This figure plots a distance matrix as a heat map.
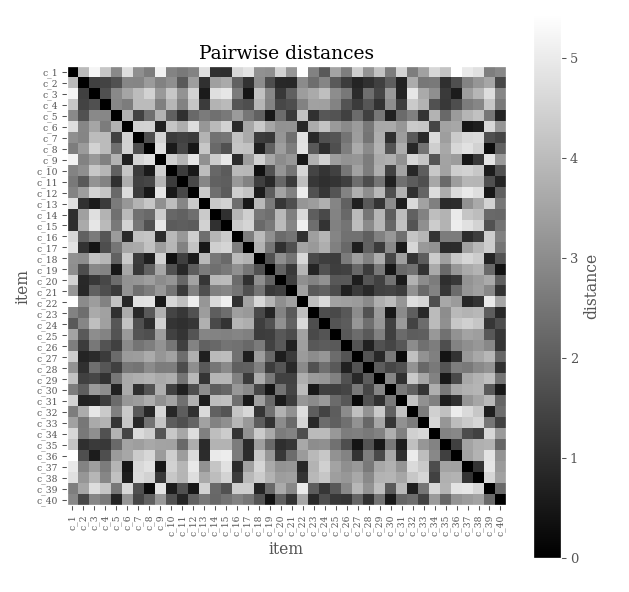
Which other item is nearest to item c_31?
c_27
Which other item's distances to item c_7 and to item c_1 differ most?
c_33
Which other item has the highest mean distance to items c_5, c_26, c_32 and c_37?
c_36
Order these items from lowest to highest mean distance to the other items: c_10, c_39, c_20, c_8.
c_20, c_10, c_8, c_39
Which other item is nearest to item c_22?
c_9
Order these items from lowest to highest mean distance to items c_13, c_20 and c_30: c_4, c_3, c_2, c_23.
c_2, c_3, c_4, c_23
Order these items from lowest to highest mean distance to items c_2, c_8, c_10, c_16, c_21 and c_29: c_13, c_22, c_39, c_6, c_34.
c_13, c_39, c_34, c_6, c_22
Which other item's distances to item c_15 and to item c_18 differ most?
c_1
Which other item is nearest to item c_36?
c_3
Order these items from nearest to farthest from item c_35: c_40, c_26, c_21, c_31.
c_31, c_21, c_26, c_40
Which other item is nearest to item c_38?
c_6
